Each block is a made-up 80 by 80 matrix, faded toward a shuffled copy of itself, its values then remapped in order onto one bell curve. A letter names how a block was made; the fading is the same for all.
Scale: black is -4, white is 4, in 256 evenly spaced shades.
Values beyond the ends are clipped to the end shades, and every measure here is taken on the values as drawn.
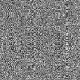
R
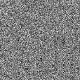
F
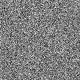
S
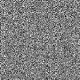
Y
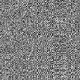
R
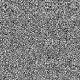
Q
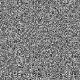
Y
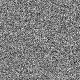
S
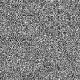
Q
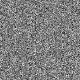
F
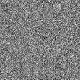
Q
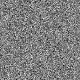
F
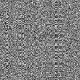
R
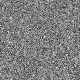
S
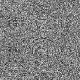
Q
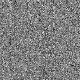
F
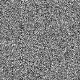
F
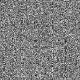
Y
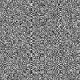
R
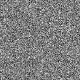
F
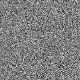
Y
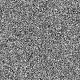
S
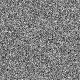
S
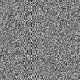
R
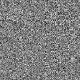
Y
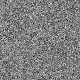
S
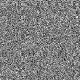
Q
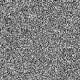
Q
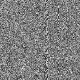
F
